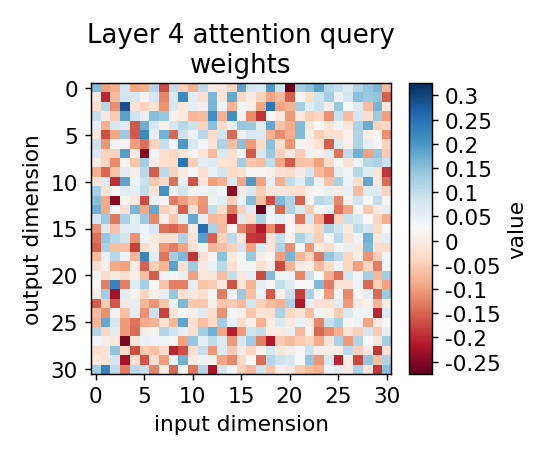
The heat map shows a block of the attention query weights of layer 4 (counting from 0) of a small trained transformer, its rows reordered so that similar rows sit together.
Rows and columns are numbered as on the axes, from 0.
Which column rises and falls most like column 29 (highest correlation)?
3
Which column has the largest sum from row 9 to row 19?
28
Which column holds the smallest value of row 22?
2
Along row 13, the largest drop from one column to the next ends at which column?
17
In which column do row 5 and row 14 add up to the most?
5
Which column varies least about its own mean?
26
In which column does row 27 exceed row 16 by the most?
16
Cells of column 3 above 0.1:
6
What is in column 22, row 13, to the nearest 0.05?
-0.05
